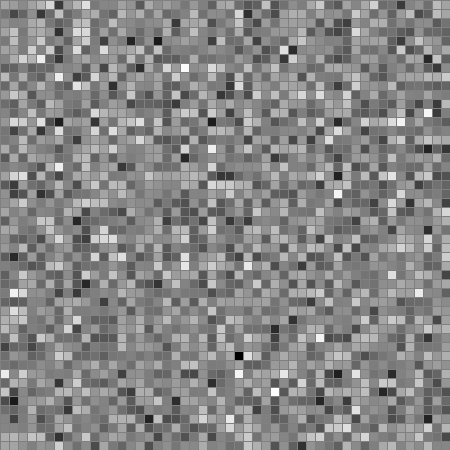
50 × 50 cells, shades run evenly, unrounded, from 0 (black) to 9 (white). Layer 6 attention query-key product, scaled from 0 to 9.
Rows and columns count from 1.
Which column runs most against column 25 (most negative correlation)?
3
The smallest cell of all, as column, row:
27, 40
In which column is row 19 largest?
7
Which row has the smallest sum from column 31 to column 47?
45
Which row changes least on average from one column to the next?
41
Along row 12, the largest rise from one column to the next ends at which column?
50
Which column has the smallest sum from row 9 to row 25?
19
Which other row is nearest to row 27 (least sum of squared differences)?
9
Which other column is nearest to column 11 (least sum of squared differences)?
13
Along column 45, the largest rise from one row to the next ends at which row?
6
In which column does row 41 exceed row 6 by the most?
33
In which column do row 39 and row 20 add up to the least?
4
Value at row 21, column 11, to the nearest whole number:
7
